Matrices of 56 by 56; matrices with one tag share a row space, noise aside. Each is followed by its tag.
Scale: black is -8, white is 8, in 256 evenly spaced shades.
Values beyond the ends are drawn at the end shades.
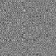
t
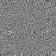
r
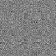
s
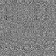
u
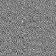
t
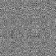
s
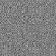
t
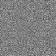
r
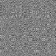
s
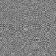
s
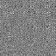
r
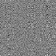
r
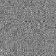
u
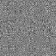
r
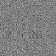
t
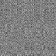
u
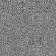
t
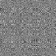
s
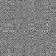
r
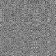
s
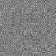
s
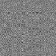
t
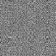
r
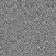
u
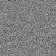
r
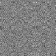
s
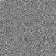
u
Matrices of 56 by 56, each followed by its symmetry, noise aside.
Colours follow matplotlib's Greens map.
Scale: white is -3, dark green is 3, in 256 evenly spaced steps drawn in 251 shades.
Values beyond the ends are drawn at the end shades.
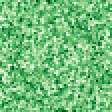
same after a half turn.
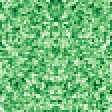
mirrored left to right.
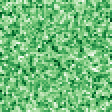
same after a half turn.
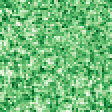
symmetric across the other diagonal.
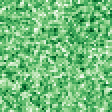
symmetric across the other diagonal.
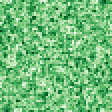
same after a half turn.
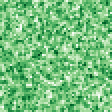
no symmetry.
